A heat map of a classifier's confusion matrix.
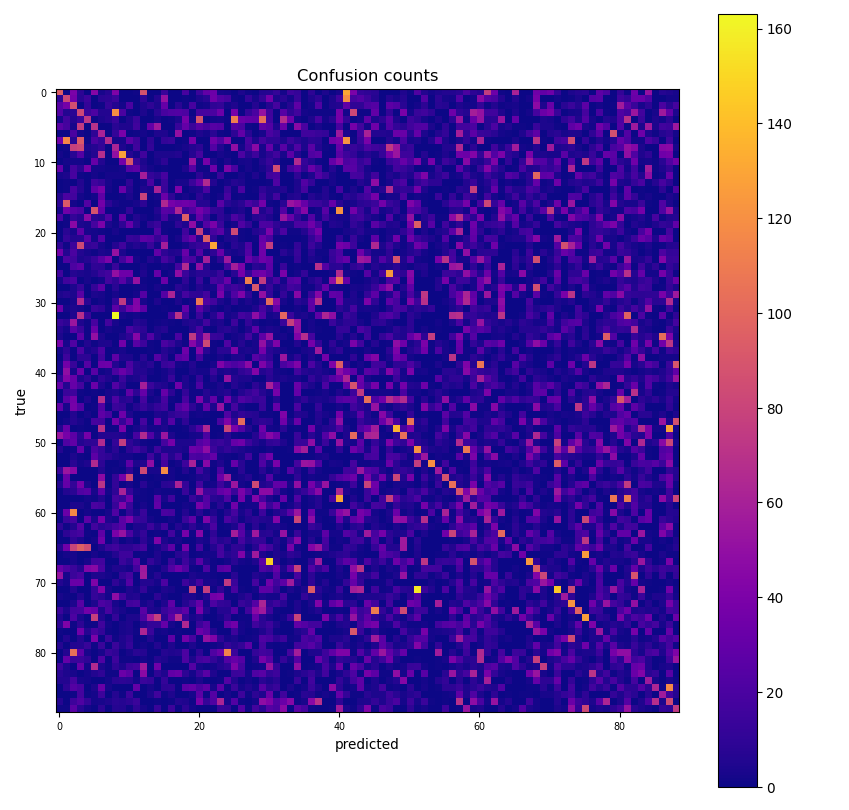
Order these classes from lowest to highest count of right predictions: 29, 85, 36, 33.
36, 29, 85, 33
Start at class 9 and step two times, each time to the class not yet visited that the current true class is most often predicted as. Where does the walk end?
79
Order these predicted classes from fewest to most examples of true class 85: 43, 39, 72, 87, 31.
72, 31, 43, 39, 87
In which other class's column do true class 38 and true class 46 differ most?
56
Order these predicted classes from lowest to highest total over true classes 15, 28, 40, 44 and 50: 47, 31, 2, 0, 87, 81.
0, 31, 2, 87, 81, 47
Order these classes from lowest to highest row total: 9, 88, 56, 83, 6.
88, 6, 83, 9, 56
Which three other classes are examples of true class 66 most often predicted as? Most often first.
75, 28, 26
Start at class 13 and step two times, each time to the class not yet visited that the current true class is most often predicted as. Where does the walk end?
71
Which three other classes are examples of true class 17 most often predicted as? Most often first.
40, 5, 70
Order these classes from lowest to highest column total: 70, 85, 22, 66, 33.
85, 66, 33, 70, 22
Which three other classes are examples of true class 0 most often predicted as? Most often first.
41, 12, 61
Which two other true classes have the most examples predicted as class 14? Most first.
75, 5
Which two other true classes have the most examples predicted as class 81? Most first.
58, 32
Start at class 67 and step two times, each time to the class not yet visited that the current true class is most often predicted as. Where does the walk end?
20
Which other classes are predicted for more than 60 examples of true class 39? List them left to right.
40, 60, 76, 88
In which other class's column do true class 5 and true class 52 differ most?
3
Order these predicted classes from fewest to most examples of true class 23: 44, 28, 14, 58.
28, 44, 14, 58
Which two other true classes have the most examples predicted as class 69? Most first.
82, 70
